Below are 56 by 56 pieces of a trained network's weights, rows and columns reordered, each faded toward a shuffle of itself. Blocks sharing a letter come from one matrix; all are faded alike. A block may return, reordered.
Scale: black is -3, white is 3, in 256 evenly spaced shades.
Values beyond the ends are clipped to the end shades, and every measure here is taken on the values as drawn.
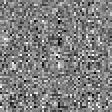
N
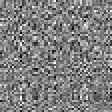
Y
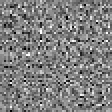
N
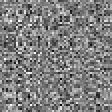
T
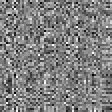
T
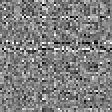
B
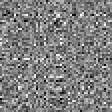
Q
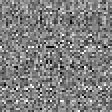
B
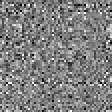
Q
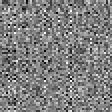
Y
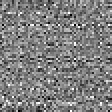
B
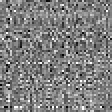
B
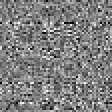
B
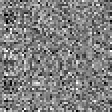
N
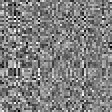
T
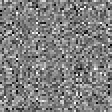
N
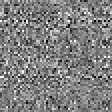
B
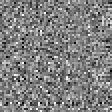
Q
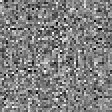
Q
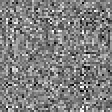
N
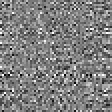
B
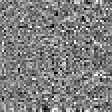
Q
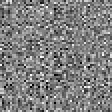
N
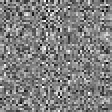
T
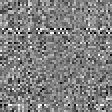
B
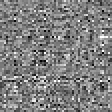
Q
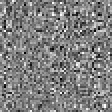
N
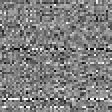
B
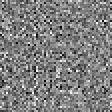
N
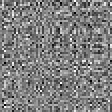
T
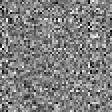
N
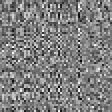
T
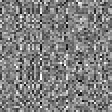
T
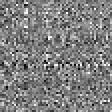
B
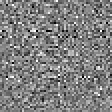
B
